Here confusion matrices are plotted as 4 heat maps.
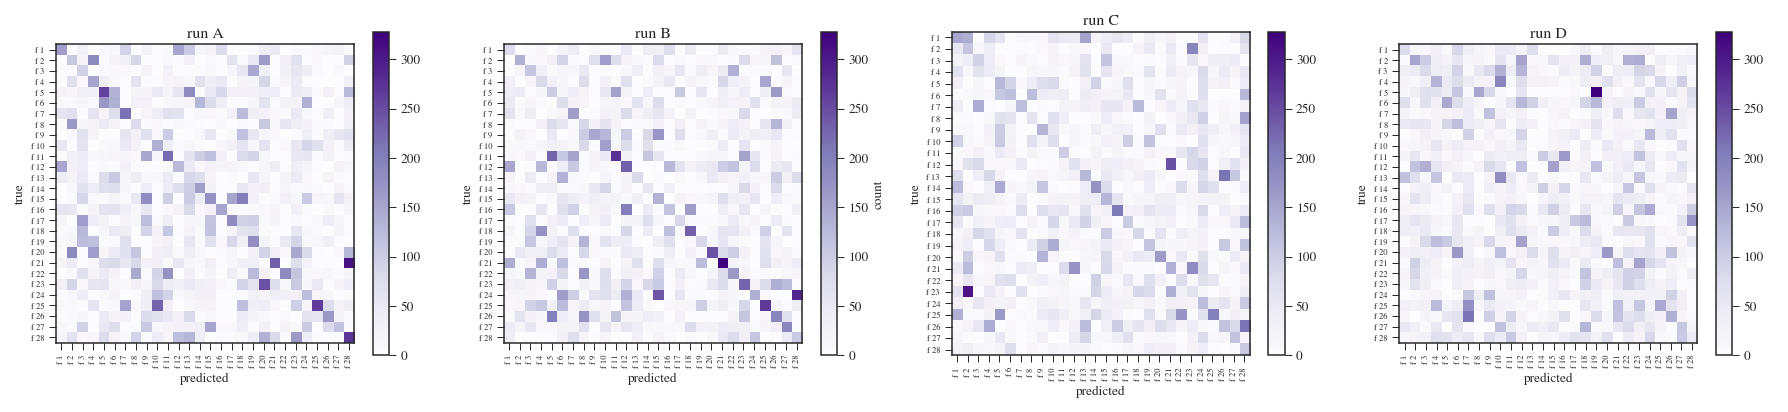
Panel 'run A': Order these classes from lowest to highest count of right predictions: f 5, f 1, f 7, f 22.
f 1, f 22, f 7, f 5
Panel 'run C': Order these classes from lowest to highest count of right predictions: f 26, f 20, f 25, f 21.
f 26, f 21, f 20, f 25
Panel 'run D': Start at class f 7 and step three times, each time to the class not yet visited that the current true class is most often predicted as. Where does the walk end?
f 23
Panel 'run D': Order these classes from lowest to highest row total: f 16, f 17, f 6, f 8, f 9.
f 9, f 8, f 17, f 16, f 6
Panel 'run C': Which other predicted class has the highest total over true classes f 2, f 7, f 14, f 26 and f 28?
f 23
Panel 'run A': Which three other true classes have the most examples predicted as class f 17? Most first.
f 15, f 19, f 2
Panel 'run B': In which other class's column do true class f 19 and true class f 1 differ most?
f 8
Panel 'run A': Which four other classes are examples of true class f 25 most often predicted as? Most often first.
f 10, f 7, f 18, f 23
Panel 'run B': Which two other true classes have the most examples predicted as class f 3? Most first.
f 22, f 19
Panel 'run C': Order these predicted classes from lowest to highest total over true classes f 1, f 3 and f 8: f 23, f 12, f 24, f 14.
f 14, f 12, f 23, f 24
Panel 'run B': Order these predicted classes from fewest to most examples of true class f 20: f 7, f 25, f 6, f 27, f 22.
f 7, f 27, f 6, f 25, f 22
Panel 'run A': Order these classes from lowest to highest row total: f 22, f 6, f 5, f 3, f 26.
f 3, f 26, f 6, f 22, f 5
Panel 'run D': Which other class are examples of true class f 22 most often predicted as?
f 18
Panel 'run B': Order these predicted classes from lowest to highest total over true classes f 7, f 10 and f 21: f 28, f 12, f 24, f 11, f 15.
f 24, f 11, f 28, f 15, f 12
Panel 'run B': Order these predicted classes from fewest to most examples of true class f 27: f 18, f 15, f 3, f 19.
f 15, f 19, f 3, f 18
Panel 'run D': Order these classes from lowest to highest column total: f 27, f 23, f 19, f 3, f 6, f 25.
f 25, f 27, f 3, f 19, f 6, f 23
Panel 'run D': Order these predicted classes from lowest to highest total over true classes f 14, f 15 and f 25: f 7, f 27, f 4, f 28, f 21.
f 27, f 28, f 4, f 21, f 7
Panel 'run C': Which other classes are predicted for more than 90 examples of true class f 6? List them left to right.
f 5, f 8, f 28
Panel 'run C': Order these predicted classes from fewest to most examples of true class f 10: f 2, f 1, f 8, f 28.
f 2, f 28, f 8, f 1
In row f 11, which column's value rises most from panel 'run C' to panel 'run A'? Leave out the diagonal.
f 9
